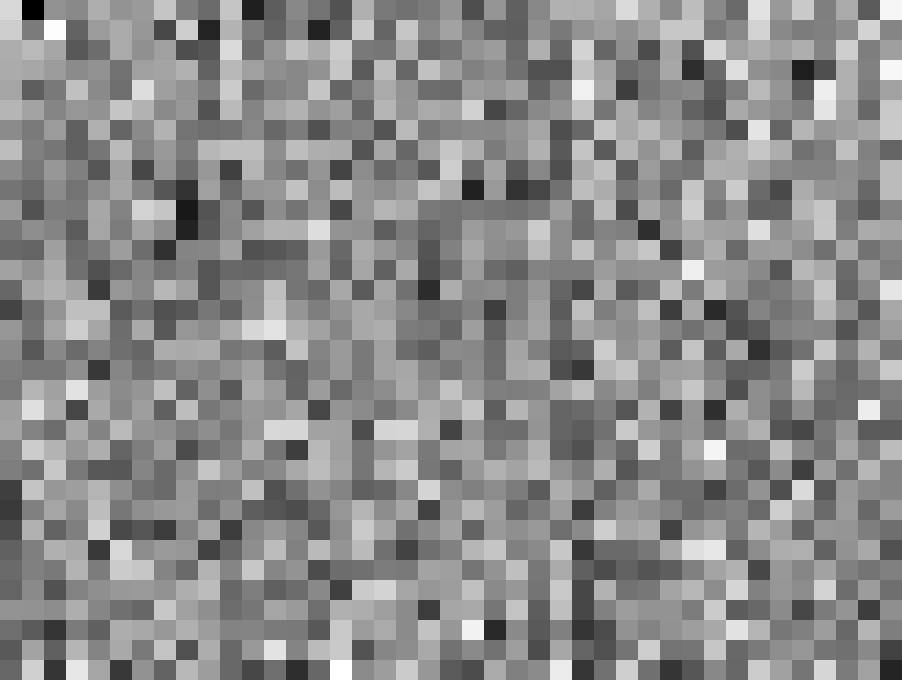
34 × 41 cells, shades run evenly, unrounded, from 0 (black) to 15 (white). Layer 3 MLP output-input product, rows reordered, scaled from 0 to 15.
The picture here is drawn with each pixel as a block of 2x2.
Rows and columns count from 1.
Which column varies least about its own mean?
39
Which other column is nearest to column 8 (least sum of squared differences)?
31
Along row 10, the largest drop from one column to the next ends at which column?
22
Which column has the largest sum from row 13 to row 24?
32
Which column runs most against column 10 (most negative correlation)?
3
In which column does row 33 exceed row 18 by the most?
13
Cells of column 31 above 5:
29
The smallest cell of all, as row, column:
1, 2
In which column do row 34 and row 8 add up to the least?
41
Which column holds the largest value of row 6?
38
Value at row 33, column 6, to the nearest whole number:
10
